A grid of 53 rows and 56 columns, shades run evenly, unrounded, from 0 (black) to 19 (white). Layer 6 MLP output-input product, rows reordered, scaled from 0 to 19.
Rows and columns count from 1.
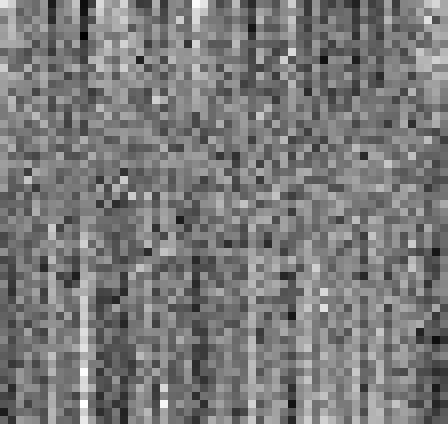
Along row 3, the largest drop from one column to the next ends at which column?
55
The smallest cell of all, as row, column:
5, 11
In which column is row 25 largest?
17
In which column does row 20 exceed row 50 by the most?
25
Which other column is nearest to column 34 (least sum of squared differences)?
29
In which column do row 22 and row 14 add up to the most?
34
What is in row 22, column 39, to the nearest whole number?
13
